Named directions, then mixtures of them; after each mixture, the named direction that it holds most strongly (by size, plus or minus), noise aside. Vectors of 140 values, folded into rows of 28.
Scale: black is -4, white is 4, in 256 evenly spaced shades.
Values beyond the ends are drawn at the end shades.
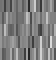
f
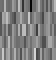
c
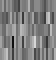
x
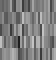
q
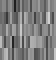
x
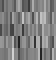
q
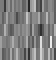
f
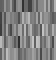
q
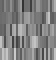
x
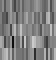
x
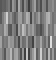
f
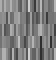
f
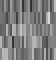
x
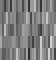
f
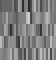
f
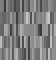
f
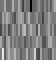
c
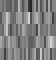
c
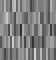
q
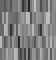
f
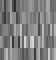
q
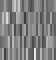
c
